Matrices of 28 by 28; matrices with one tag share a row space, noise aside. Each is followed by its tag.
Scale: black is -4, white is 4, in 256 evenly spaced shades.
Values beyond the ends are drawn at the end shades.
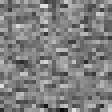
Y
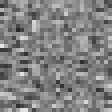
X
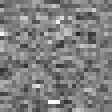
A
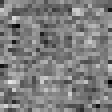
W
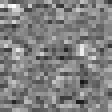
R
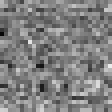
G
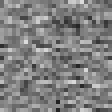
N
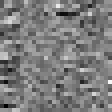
R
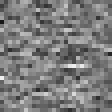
N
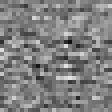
N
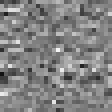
R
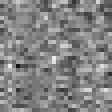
Y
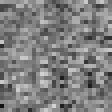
Y
